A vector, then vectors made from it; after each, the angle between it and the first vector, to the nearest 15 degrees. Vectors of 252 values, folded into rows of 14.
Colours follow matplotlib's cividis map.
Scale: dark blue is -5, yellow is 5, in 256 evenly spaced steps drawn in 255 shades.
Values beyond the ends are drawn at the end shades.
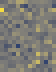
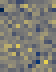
165 degrees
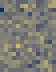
150 degrees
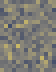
120 degrees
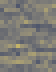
120 degrees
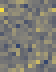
30 degrees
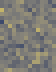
45 degrees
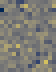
165 degrees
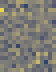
30 degrees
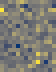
15 degrees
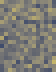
75 degrees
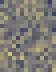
90 degrees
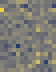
15 degrees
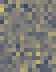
45 degrees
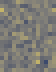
45 degrees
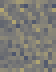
45 degrees
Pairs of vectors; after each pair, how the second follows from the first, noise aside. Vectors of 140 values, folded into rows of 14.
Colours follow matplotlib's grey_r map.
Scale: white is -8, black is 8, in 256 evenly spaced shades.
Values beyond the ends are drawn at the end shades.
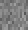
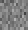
copied.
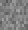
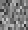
scaled up.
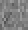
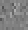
wrapped around, negated, partly zeroed.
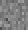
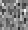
wrapped around, negated, scaled up.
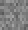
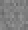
shrunk.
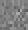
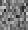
wrapped around, negated, scaled up.
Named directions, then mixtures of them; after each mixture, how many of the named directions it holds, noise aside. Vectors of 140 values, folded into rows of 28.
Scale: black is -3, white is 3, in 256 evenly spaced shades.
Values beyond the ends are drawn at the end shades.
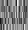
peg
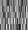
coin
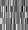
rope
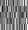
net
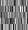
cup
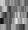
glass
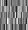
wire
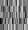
two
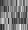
three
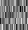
two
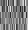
two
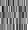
two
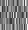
one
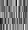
one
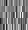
three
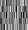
three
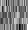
four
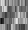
one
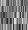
four
